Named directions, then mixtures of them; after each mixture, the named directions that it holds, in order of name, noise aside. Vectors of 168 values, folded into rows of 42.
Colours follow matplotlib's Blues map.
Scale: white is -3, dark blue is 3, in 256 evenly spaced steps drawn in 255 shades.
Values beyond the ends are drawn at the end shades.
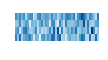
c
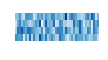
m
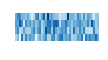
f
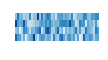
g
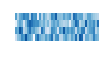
g.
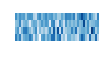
c.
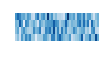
c, f.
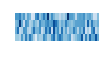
c, f.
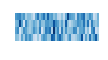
c, f.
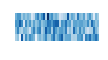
f.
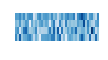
c.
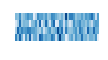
c, m.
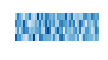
g, m.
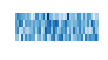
f.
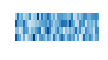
g.
